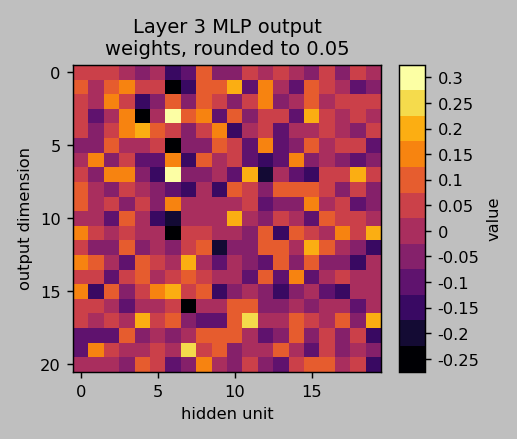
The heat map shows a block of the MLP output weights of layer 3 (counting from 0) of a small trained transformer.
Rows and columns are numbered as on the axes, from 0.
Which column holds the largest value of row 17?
11
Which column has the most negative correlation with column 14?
2
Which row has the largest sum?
17
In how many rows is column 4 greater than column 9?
9
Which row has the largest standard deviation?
7
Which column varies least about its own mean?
16
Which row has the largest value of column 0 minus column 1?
15
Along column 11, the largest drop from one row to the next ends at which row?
18
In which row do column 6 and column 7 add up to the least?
1
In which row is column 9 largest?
4
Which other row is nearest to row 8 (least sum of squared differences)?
0
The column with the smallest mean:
13
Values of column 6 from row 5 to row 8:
-0.25 0.15 0.3 -0.1
